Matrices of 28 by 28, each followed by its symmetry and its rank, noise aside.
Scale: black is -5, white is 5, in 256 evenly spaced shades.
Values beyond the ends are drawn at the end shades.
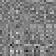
no symmetry, rank four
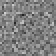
symmetric, rank six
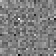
symmetric, rank four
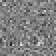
no symmetry, rank six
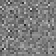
symmetric, rank six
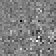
no symmetry, rank five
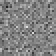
symmetric, rank six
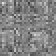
no symmetry, rank four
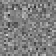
antisymmetric, rank six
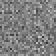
antisymmetric, rank six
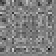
symmetric, rank four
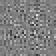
antisymmetric, rank four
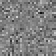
no symmetry, rank six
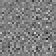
no symmetry, rank four
